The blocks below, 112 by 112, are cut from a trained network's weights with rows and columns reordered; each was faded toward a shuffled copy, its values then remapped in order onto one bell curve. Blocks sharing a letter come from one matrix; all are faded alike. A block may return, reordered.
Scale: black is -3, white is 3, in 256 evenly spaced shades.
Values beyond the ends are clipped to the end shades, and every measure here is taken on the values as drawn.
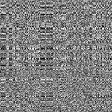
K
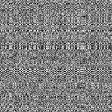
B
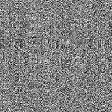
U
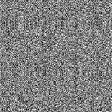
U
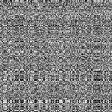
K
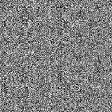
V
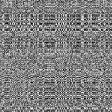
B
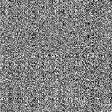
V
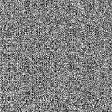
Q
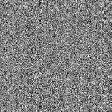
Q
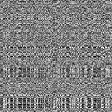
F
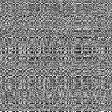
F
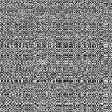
B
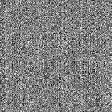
Q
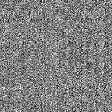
V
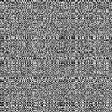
B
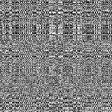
B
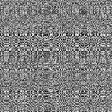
B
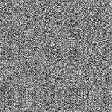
U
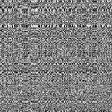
K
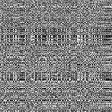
B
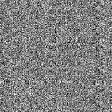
Q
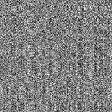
U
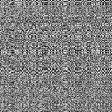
K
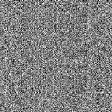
V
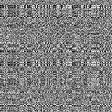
B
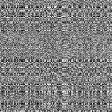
B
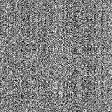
Q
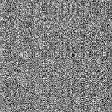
U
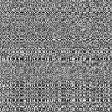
B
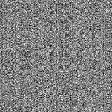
U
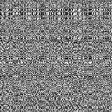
K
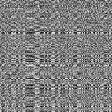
F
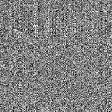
V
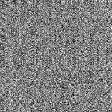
Q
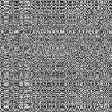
B
